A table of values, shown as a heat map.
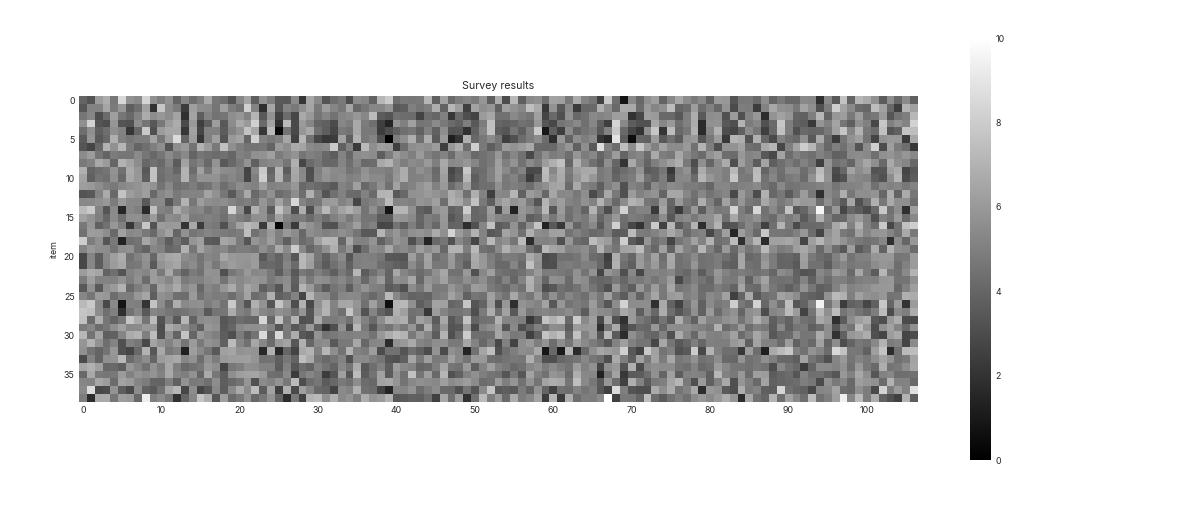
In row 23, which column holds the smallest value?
76
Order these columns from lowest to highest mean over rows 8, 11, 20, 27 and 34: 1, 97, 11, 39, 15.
39, 15, 97, 11, 1
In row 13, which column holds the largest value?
27
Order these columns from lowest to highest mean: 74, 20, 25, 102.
25, 74, 20, 102
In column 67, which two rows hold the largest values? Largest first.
38, 0
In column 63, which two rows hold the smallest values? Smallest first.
32, 1
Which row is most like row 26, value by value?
14
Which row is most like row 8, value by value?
36
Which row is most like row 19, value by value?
13
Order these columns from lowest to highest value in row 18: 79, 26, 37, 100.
26, 100, 79, 37
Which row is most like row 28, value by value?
30
